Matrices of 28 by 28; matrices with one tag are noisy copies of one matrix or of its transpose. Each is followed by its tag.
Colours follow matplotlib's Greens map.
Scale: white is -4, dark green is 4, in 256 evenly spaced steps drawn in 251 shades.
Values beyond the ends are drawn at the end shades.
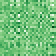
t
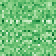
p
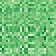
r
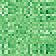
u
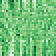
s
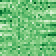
s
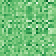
r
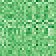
r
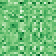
p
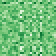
p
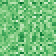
p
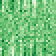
s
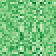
p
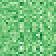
p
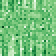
s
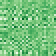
t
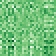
u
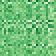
r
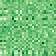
t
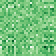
u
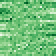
s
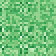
r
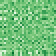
t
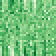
s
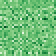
t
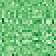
p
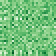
t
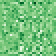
p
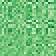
r
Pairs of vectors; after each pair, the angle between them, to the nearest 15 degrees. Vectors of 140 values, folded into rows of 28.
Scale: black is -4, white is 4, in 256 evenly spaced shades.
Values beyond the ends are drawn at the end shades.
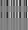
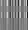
165 degrees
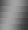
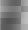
150 degrees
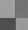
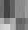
150 degrees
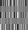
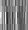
105 degrees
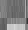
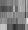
135 degrees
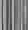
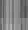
135 degrees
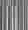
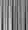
120 degrees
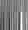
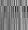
60 degrees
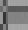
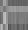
165 degrees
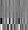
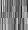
90 degrees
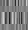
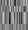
45 degrees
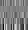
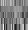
150 degrees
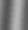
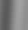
45 degrees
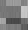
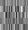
75 degrees
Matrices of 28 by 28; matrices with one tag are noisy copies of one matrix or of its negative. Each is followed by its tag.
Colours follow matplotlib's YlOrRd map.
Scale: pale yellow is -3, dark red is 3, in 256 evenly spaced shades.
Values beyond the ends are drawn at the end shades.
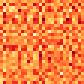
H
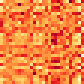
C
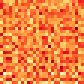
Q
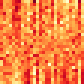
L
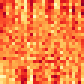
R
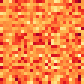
C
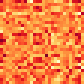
C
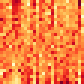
L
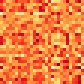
C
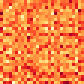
Q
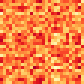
C
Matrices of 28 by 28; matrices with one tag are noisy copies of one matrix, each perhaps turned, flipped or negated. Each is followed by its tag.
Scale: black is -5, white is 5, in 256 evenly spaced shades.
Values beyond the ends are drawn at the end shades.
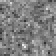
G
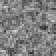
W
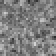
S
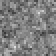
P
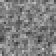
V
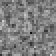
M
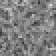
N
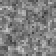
P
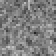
N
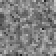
V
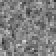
W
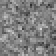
N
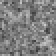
P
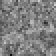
G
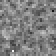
P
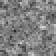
W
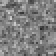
W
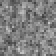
P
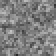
G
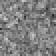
N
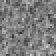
N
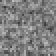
M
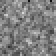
N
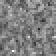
S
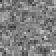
W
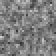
S
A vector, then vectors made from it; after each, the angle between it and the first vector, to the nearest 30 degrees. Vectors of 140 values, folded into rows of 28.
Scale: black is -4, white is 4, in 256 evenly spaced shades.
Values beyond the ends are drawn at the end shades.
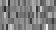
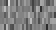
150 degrees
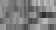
90 degrees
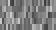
120 degrees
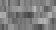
60 degrees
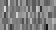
150 degrees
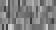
30 degrees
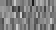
90 degrees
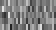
120 degrees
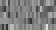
30 degrees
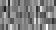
30 degrees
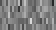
120 degrees
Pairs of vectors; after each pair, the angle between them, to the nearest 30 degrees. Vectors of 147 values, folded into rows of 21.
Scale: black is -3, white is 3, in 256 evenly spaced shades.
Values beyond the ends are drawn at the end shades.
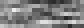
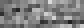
150 degrees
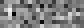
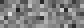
90 degrees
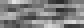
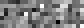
120 degrees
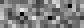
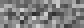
60 degrees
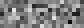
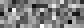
30 degrees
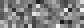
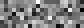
150 degrees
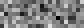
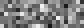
150 degrees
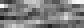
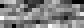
150 degrees
